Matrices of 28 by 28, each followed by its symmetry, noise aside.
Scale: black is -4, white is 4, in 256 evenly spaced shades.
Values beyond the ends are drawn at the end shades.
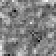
symmetric.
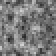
mirrored top to bottom.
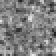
antisymmetric.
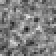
symmetric across the other diagonal.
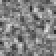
same after a half turn.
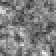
symmetric across the other diagonal.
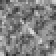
symmetric.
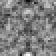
mirrored left to right.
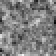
antisymmetric.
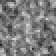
same after a half turn.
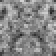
mirrored left to right.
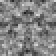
mirrored left to right.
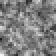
symmetric across the other diagonal.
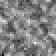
same after a half turn.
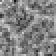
symmetric.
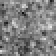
antisymmetric.
